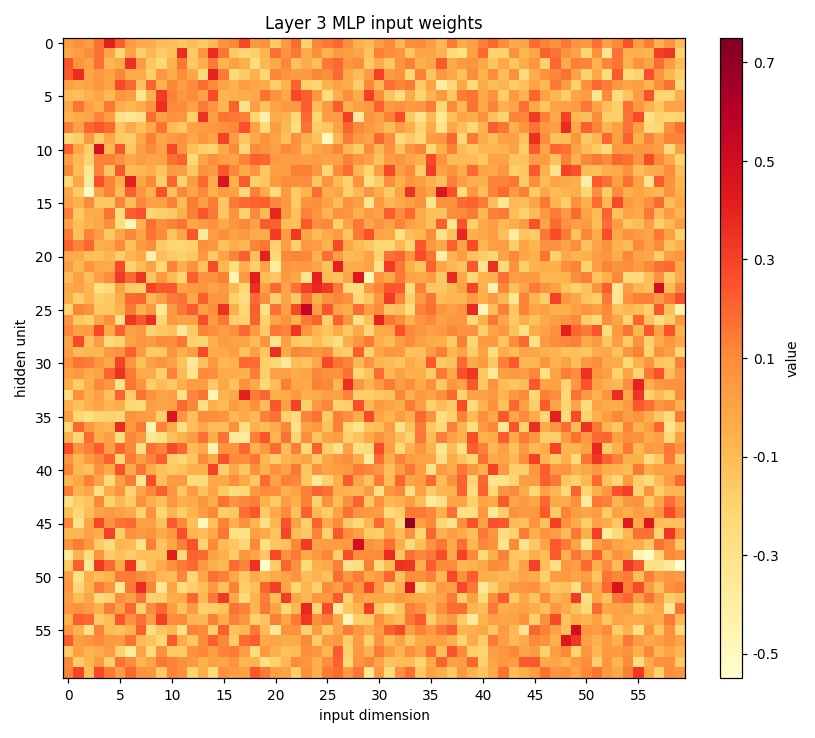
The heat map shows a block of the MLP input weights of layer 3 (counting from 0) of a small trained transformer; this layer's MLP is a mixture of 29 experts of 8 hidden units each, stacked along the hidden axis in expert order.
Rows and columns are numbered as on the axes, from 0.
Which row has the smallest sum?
36
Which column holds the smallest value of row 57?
6
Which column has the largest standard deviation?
5
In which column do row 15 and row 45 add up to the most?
33
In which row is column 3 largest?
10
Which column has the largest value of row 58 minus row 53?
26
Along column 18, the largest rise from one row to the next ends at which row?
22
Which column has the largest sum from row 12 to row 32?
18
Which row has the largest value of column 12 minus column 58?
49
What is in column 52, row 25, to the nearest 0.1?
0.1
